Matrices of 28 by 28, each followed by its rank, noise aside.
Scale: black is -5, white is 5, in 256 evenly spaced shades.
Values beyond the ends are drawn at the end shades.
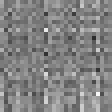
three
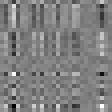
one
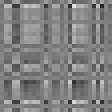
one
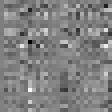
three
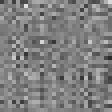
four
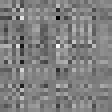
two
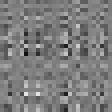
two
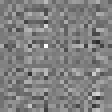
three
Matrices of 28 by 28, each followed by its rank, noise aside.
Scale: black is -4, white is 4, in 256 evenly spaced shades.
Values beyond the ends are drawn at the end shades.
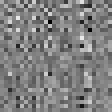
three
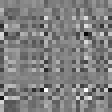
two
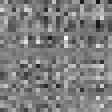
four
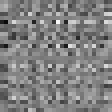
three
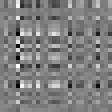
one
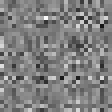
four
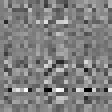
two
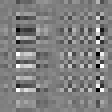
one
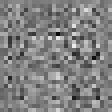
four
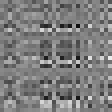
two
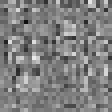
four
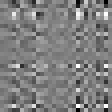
two
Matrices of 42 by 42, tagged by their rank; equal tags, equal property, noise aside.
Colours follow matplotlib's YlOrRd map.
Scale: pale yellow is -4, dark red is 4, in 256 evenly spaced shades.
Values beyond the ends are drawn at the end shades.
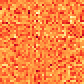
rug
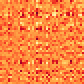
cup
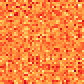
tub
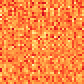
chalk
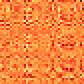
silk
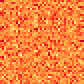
tub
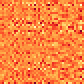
cup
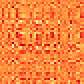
silk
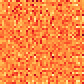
rug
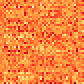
chalk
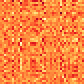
chalk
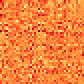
chalk
